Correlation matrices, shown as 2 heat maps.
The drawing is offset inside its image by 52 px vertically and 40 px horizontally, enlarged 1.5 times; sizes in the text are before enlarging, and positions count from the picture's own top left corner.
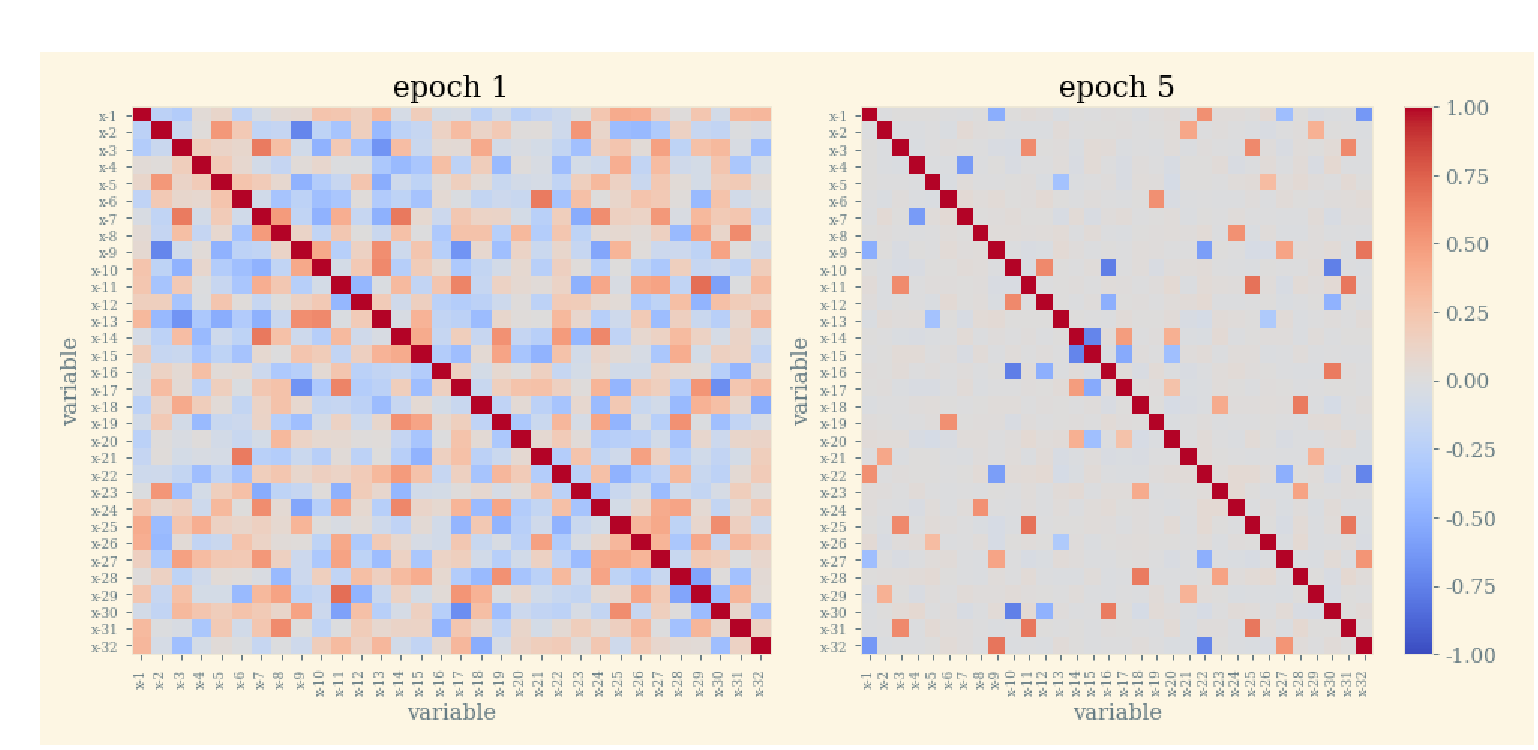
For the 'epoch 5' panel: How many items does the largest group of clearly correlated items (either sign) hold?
5
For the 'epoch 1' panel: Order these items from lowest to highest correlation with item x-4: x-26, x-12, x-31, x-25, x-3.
x-31, x-26, x-12, x-3, x-25
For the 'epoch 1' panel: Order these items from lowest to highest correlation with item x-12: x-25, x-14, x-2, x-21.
x-21, x-14, x-25, x-2
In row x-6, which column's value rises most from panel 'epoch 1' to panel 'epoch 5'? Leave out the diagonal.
x-19
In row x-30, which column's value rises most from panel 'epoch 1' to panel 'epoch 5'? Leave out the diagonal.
x-16
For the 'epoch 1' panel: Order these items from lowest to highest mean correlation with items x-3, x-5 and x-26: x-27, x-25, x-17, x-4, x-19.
x-19, x-4, x-17, x-25, x-27
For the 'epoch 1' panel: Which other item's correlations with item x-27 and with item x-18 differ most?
x-24
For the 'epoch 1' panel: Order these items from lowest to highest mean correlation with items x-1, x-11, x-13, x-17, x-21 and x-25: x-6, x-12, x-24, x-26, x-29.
x-12, x-6, x-24, x-29, x-26
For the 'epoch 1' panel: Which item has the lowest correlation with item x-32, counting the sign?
x-18
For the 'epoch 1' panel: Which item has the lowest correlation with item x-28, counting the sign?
x-29
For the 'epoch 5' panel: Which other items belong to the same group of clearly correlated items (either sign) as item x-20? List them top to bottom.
x-14, x-15, x-17
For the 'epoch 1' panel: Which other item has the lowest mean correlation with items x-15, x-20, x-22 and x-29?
x-6
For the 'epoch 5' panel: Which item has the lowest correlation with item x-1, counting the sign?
x-32
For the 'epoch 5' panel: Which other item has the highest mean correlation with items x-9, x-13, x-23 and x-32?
x-27
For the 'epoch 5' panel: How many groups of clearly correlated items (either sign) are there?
10
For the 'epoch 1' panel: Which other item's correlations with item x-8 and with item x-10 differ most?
x-7
